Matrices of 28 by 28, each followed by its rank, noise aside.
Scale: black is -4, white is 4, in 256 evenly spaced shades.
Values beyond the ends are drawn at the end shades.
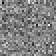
eight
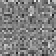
six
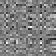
three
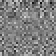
four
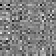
four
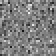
eight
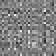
four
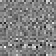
four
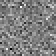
eight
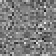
six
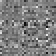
four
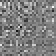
four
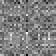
four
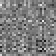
four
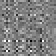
three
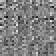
six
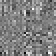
four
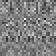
three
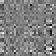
three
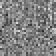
eight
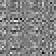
four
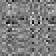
three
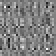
three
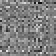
four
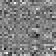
four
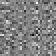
four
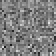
six
